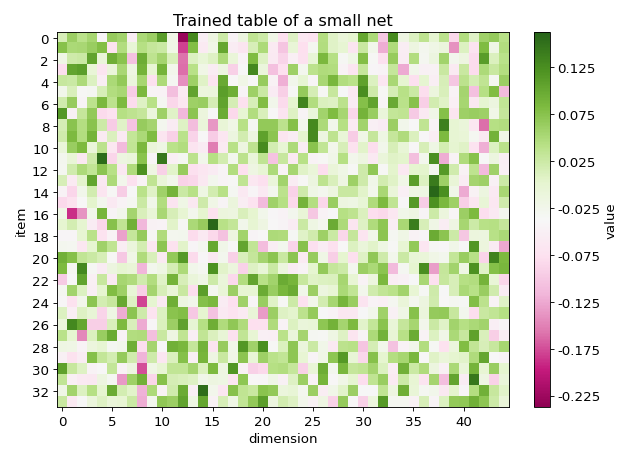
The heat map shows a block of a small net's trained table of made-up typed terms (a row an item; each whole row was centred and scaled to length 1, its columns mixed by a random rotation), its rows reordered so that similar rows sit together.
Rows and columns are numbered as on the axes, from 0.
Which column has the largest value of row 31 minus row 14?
41
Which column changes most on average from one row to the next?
15
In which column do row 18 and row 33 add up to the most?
32
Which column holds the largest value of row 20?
43
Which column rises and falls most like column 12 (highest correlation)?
39
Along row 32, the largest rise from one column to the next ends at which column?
14
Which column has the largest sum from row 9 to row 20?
37
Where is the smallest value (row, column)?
0, 12
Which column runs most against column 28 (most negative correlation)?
8
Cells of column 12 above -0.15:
30
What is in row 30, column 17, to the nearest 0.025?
0.125
